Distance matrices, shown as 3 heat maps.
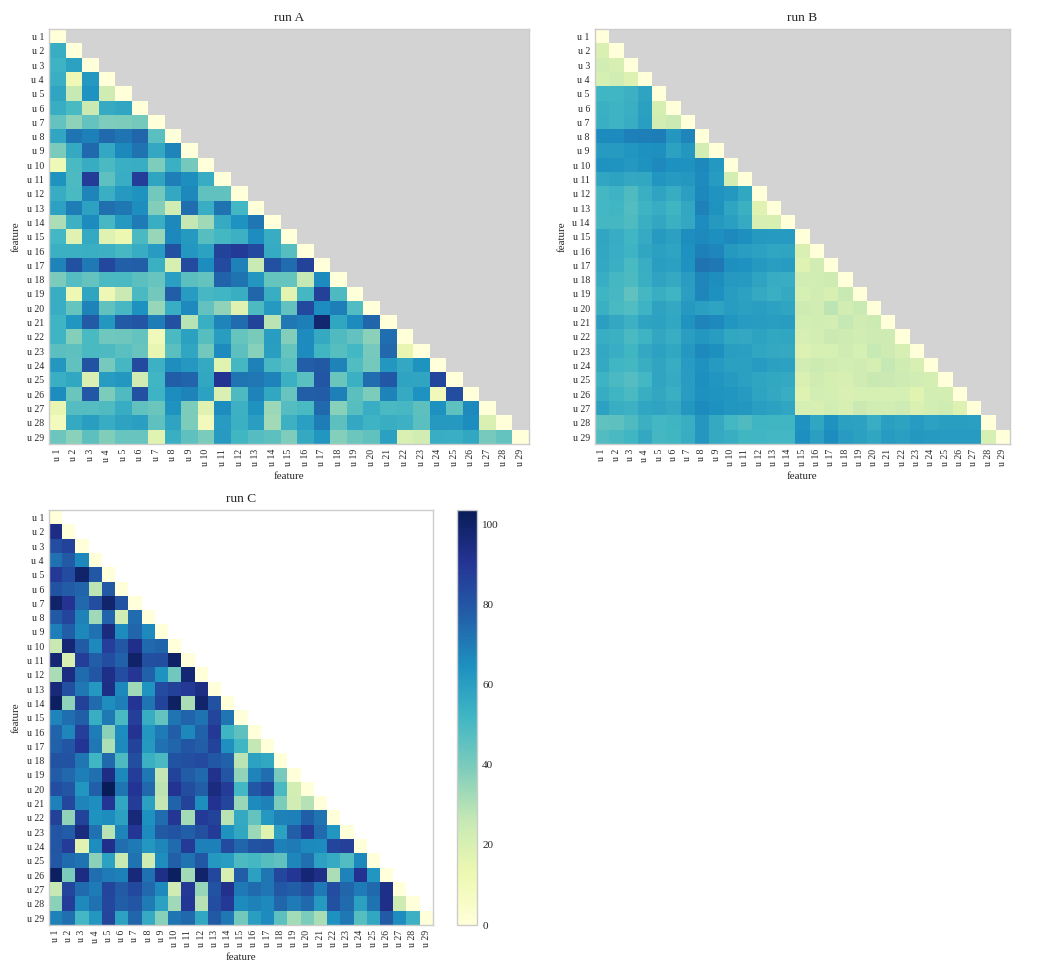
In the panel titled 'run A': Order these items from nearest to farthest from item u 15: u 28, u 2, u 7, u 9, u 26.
u 2, u 7, u 26, u 28, u 9
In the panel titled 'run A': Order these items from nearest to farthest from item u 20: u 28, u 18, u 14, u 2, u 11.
u 11, u 2, u 28, u 14, u 18
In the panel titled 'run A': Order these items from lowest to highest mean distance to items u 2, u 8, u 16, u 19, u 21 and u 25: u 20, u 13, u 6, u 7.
u 7, u 6, u 20, u 13
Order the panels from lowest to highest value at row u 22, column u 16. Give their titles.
run B, run C, run A
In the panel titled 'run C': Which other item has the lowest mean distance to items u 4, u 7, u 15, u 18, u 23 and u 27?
u 25
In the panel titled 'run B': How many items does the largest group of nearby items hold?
13
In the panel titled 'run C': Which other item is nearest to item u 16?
u 17
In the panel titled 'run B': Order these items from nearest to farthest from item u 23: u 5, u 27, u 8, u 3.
u 27, u 3, u 5, u 8
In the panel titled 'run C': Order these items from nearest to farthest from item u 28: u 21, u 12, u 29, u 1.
u 12, u 1, u 29, u 21
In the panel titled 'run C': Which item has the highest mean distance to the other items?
u 7
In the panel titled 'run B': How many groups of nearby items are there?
7
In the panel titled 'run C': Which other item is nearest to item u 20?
u 19
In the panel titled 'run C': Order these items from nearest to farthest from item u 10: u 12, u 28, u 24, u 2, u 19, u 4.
u 28, u 12, u 4, u 24, u 19, u 2
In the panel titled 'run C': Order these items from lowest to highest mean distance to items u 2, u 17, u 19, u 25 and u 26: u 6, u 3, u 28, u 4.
u 6, u 4, u 28, u 3
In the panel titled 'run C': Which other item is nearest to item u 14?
u 26
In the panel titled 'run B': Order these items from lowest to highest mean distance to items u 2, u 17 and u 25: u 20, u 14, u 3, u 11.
u 20, u 3, u 14, u 11
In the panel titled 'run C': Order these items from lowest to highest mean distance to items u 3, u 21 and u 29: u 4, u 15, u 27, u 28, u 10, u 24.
u 24, u 15, u 28, u 4, u 27, u 10
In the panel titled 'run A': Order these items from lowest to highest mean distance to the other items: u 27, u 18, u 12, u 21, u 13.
u 27, u 18, u 12, u 13, u 21
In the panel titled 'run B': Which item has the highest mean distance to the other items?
u 8
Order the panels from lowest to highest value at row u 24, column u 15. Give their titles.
run B, run A, run C
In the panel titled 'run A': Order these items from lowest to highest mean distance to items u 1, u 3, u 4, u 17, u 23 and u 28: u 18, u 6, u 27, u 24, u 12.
u 27, u 18, u 6, u 12, u 24
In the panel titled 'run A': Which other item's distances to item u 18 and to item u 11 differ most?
u 16
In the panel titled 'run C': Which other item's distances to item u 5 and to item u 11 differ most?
u 2
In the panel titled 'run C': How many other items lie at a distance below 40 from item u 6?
3
